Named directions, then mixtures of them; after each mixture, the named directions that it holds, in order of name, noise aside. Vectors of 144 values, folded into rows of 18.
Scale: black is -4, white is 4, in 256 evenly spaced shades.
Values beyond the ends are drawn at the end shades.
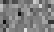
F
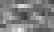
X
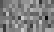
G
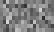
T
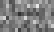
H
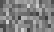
G, H, T.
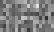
G, H.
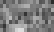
G, T, X.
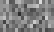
G, H, T.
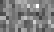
G, H.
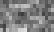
F, G, X.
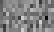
G.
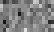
F.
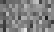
F, G.
